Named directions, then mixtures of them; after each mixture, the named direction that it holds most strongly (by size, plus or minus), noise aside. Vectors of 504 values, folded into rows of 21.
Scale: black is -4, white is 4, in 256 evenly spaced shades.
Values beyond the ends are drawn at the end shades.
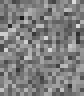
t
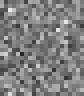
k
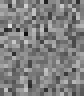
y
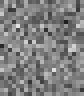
k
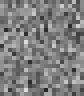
y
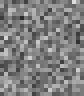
t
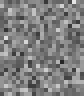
k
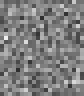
t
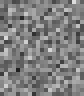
t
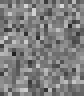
y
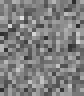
t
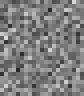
t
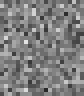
y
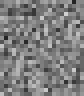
t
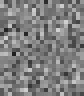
y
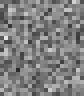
t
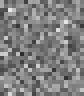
k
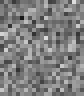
t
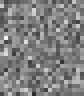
k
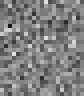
y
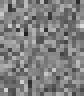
y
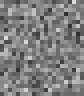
t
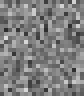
y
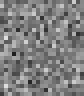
y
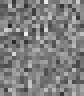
y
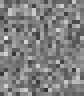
k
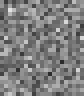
k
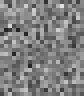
y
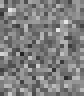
k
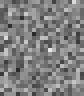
t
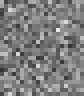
k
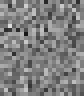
y
